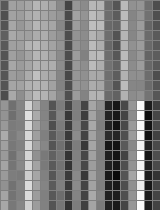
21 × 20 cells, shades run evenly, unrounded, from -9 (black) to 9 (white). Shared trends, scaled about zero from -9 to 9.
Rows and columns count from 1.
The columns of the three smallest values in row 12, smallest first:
19, 15, 14
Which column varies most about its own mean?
16
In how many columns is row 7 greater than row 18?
16
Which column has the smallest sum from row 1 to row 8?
9
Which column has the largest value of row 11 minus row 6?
18
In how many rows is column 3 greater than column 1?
10
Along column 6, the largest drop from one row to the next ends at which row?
11
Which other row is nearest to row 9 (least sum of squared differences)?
8
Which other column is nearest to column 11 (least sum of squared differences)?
7
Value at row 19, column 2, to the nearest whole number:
-1
